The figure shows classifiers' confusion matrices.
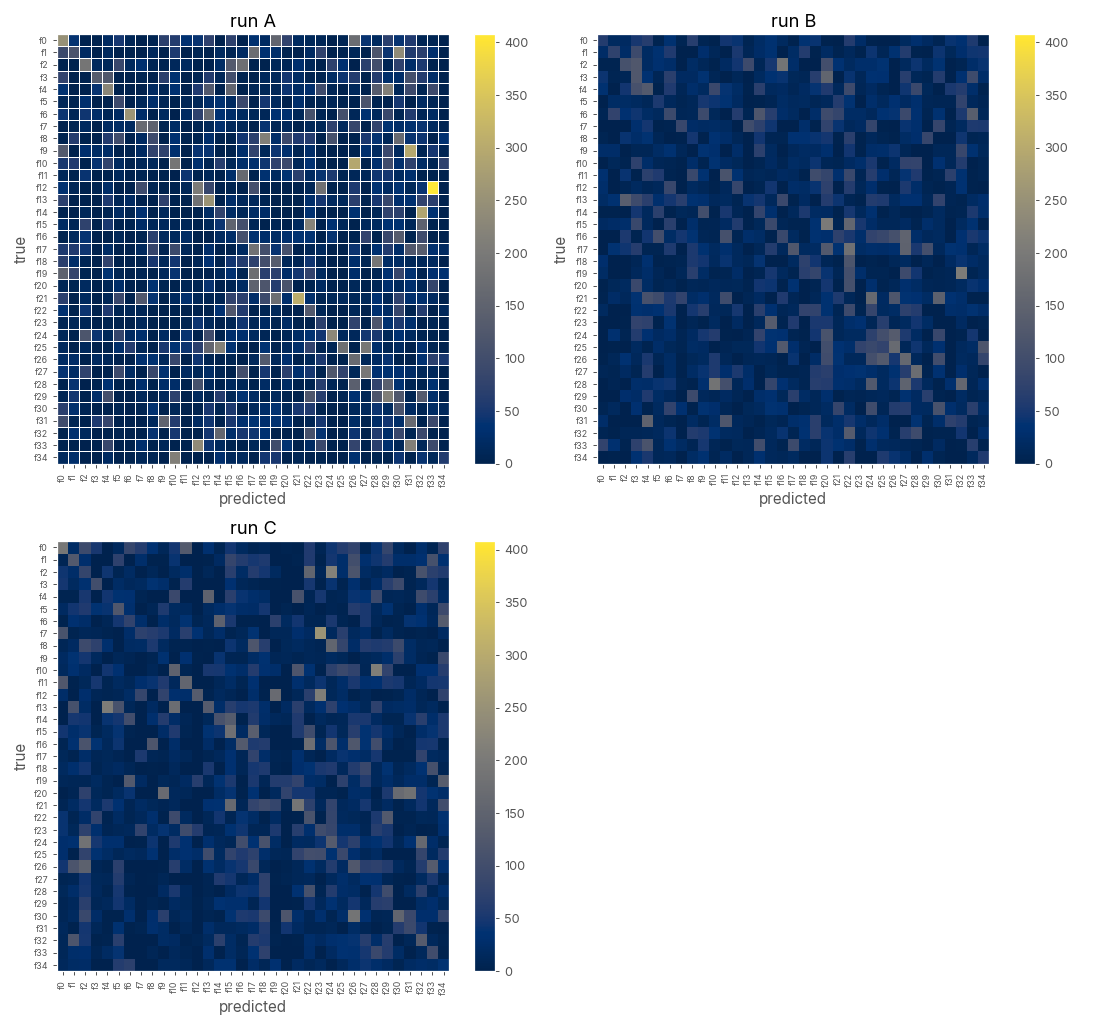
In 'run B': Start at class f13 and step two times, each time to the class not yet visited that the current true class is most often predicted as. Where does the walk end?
f16
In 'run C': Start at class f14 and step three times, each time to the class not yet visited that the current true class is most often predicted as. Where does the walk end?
f32
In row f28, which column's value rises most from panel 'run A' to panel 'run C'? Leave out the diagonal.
f22
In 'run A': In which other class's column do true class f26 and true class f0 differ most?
f19
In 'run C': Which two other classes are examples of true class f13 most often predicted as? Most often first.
f4, f10
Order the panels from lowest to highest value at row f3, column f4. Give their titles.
run C, run B, run A
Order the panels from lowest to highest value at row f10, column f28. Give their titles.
run A, run B, run C
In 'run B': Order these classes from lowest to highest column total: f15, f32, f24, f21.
f21, f15, f32, f24
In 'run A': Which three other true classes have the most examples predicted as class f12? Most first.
f33, f13, f28
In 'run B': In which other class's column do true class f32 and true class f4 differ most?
f3
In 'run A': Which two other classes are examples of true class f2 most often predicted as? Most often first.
f16, f15
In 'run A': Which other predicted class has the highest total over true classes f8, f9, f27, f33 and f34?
f31
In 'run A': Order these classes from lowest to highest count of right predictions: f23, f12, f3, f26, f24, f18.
f23, f18, f3, f26, f12, f24
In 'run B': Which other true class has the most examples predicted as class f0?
f33
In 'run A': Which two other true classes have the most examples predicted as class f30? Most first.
f1, f8
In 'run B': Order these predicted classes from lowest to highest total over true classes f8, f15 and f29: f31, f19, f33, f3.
f31, f33, f19, f3
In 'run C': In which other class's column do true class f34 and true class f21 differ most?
f15
